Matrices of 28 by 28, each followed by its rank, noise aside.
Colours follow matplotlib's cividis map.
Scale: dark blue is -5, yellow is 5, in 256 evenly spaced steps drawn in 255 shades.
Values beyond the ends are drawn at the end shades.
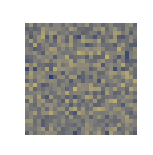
eight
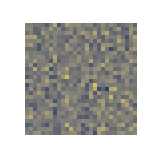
eight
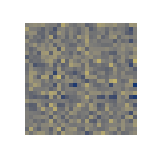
six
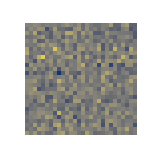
seven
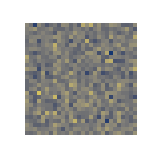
seven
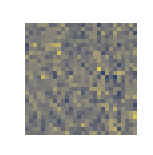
seven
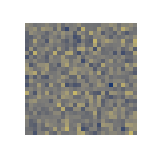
six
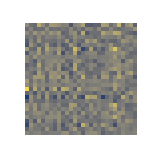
five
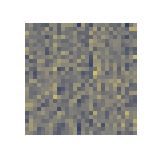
seven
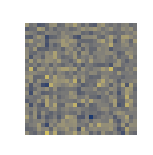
five
